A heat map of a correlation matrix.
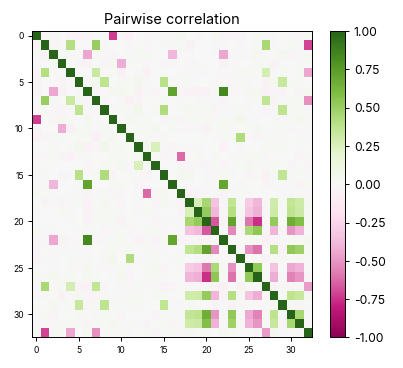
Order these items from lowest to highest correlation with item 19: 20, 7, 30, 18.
7, 18, 30, 20
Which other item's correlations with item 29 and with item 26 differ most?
20
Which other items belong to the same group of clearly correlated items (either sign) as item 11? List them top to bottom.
24
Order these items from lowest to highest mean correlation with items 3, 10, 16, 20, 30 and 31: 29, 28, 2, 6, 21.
21, 2, 29, 6, 28
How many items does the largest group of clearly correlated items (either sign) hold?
10
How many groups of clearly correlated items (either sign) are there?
9
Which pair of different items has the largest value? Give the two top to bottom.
6, 22
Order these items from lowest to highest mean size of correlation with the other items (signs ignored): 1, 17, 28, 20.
17, 1, 28, 20
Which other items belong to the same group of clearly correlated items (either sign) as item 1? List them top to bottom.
4, 7, 27, 32
